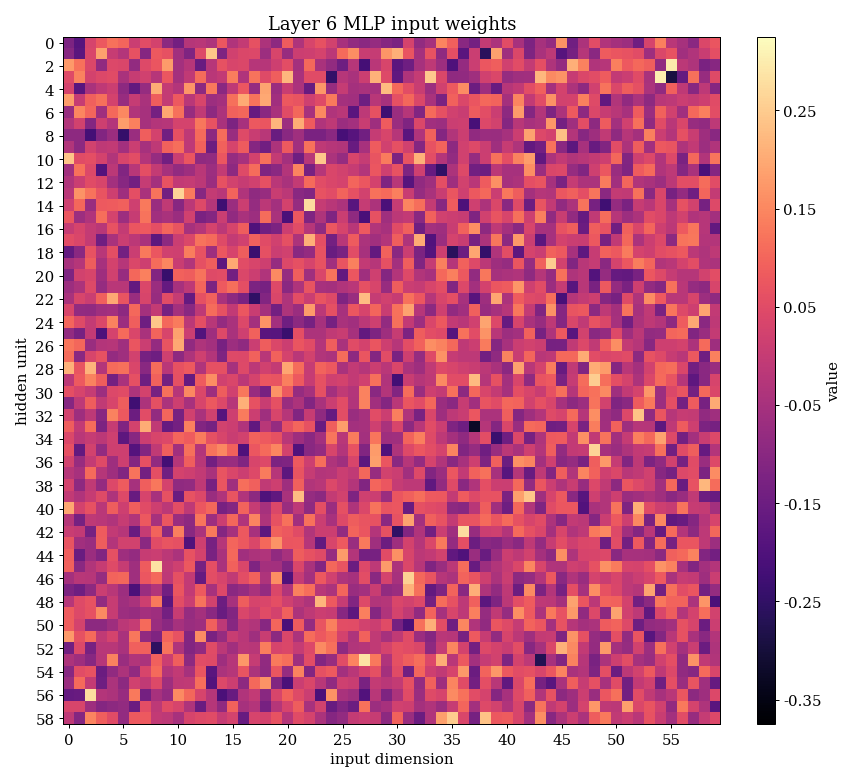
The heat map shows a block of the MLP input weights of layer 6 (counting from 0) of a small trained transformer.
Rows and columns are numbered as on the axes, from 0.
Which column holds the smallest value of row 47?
6
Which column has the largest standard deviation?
37
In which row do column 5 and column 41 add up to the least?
18
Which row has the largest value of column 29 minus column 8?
52
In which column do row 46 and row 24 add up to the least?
20
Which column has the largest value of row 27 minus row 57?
59
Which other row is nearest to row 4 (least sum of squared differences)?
45
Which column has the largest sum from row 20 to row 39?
48
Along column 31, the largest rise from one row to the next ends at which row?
41
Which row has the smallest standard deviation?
12
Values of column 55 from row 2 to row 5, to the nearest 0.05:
0.3 -0.3 0.1 0
